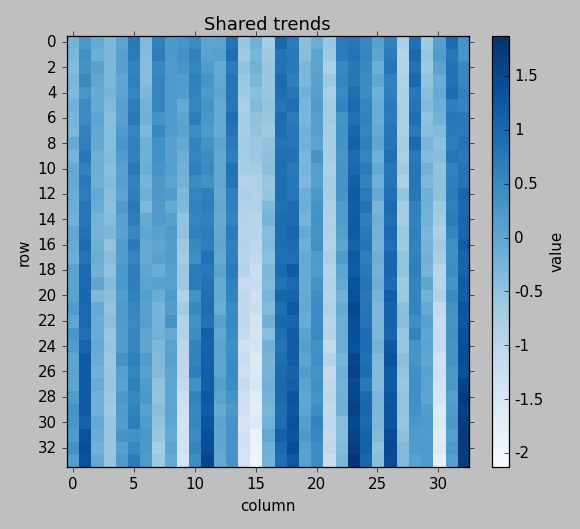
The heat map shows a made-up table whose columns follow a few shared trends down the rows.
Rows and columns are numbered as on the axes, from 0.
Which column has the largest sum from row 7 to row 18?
23
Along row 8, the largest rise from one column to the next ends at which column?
28
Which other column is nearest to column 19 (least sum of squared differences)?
6
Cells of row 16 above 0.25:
14
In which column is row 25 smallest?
15
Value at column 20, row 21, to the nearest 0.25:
0.5
